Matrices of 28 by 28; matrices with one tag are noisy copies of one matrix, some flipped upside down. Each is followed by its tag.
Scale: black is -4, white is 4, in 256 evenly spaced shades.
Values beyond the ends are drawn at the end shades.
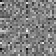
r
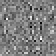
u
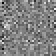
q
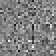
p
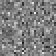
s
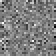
q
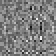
u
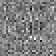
u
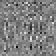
u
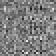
u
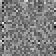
q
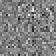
p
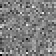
r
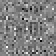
u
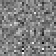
s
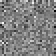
q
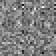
s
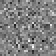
p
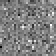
p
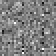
s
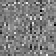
u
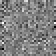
q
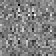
p
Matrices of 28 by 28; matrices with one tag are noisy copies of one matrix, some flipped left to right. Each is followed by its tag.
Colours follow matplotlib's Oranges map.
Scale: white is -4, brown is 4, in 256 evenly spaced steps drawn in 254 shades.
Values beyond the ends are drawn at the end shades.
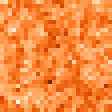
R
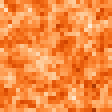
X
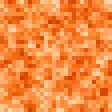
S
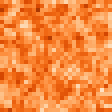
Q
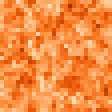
S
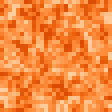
Q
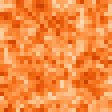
S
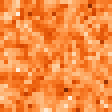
Q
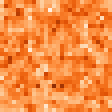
S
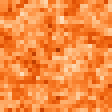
X
